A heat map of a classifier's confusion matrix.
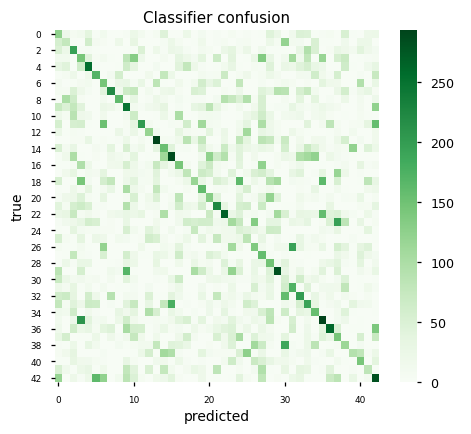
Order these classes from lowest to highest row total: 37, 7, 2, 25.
25, 2, 37, 7
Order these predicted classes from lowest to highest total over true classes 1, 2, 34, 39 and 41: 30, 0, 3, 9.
3, 9, 0, 30
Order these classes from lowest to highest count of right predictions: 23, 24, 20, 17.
24, 17, 23, 20
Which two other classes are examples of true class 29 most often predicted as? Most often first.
9, 23
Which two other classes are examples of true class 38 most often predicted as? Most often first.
30, 26
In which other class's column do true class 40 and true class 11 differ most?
6
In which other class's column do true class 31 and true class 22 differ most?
35
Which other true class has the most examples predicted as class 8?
5
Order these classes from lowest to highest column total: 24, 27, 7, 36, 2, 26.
7, 36, 26, 24, 2, 27
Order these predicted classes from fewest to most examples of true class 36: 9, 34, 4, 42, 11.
34, 4, 11, 9, 42
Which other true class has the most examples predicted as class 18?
29
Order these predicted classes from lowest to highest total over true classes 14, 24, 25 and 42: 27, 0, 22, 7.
7, 22, 27, 0
